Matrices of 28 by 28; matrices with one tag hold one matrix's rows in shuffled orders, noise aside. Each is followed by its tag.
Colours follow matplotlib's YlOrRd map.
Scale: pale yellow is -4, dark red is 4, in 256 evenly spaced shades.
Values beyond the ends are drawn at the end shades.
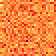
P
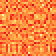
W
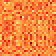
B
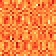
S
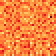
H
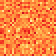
H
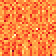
S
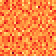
S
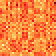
W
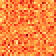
P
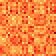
W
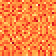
S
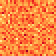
P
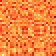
W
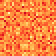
H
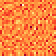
B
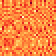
B
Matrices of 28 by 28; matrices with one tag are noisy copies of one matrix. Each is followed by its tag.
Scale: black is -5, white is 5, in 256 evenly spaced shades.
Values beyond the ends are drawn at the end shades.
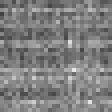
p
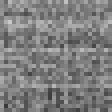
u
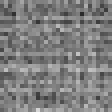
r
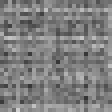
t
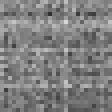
u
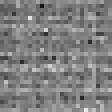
r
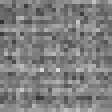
r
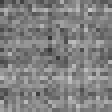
p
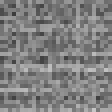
r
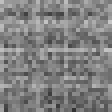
u
